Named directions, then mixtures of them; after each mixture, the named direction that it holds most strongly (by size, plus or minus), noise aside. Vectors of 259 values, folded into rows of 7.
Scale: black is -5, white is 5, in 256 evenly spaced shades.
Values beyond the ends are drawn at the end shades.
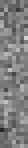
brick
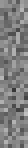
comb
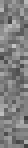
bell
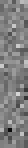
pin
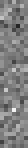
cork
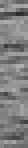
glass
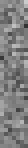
bell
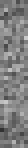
brick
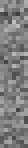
bell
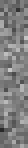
brick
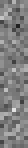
cork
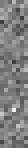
cork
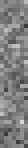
bell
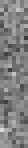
brick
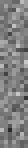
pin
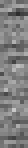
glass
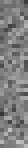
bell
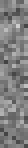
bell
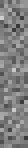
cork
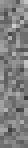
comb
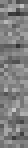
glass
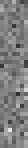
pin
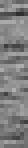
glass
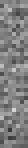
cork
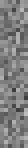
comb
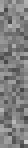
bell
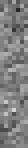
brick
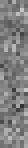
comb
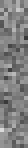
brick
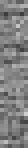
glass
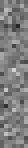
cork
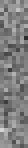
brick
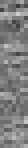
glass
